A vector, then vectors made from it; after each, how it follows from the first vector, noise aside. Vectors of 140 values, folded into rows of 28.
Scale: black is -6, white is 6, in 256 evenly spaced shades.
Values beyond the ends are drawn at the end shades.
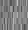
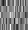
reversed, scaled up.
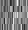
scaled up.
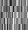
scaled up.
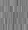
negated, shrunk.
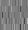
wrapped around, negated, partly zeroed.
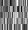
scaled up.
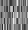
scaled up.
